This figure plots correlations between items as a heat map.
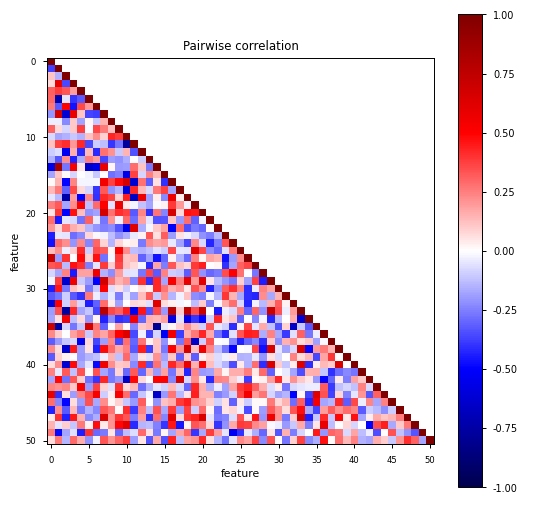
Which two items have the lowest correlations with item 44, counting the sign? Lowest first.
14, 32
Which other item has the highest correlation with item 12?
18
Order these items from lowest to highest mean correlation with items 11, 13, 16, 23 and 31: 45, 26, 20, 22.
26, 20, 22, 45
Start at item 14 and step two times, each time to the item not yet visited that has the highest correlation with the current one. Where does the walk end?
7
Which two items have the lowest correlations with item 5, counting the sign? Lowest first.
1, 14
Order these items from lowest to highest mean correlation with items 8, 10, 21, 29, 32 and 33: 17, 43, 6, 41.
41, 6, 17, 43
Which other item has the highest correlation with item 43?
4
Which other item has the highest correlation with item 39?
37
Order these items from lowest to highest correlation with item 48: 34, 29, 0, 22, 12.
22, 34, 12, 29, 0
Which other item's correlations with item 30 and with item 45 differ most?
35
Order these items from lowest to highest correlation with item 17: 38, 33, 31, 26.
26, 31, 33, 38
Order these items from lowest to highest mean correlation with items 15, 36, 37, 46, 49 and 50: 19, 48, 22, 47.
19, 22, 48, 47
